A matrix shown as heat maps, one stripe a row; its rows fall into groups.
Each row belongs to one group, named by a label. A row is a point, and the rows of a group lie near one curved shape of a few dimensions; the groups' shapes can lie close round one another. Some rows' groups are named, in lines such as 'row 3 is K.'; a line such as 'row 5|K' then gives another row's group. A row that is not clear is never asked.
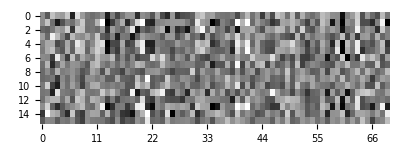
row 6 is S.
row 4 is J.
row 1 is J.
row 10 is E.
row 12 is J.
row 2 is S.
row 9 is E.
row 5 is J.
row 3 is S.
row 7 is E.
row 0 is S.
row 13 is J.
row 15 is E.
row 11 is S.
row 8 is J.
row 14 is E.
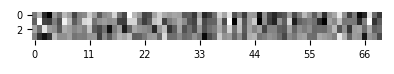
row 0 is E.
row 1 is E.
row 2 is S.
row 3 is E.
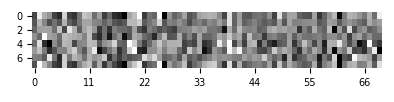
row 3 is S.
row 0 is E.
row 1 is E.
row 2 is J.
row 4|E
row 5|J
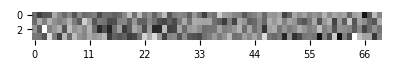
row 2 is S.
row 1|J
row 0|E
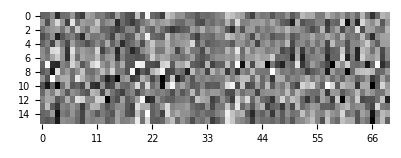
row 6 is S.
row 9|S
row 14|E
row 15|E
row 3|E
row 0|E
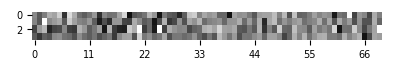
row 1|S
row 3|E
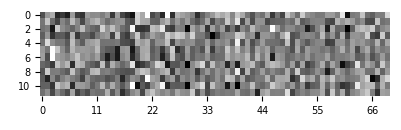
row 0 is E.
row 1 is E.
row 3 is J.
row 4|E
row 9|E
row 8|E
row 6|S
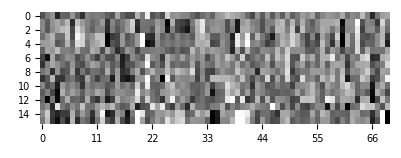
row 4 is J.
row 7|E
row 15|J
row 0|E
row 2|S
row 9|E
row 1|S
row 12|E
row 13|S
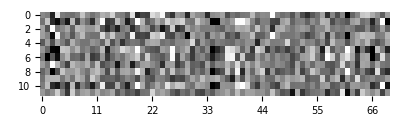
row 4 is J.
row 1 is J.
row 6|E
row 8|E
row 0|S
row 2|S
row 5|E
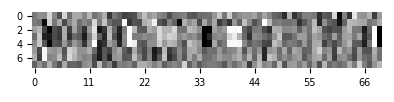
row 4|J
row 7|J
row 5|S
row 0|S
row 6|S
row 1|S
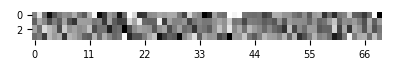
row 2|S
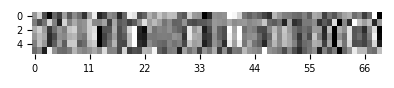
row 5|S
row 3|J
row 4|J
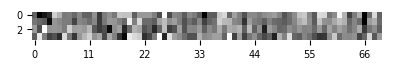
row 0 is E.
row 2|S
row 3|E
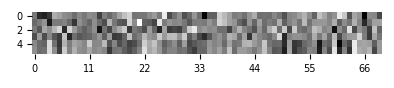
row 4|S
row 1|E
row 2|S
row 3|J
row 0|E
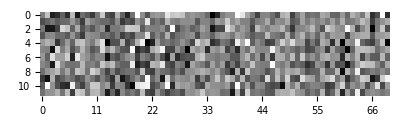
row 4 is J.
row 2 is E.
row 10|E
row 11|J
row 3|E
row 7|S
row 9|E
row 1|E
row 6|S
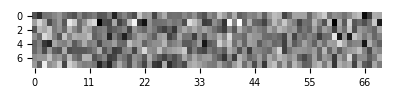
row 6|J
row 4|E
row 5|J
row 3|S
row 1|J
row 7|S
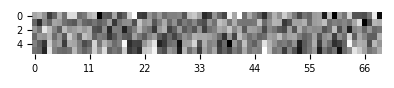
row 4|S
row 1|E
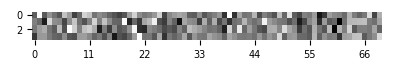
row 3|E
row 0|E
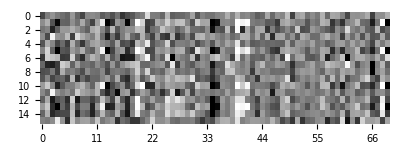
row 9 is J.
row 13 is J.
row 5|J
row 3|S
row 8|E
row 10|J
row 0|E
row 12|J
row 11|S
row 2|E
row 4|E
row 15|S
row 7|E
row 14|J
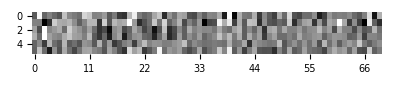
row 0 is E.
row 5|E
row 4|J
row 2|S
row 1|E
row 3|S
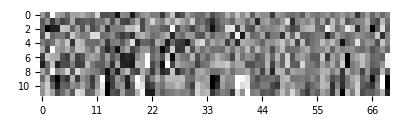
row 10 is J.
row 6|E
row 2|E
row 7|E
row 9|J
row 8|S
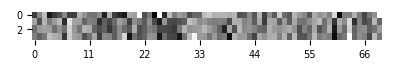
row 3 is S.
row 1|S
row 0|E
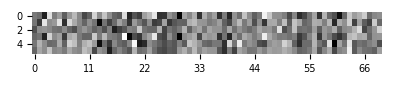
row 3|S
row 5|J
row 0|S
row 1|S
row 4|J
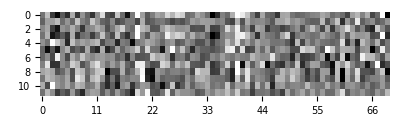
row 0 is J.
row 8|J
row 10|S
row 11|E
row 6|S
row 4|S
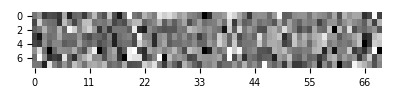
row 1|E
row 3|E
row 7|S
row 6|E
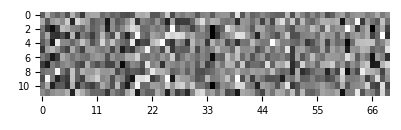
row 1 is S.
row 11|S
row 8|S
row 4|S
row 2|E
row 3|J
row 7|E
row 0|E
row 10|J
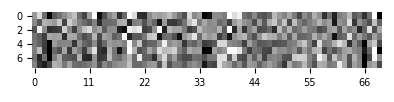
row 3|S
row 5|J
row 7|E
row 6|E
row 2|E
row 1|S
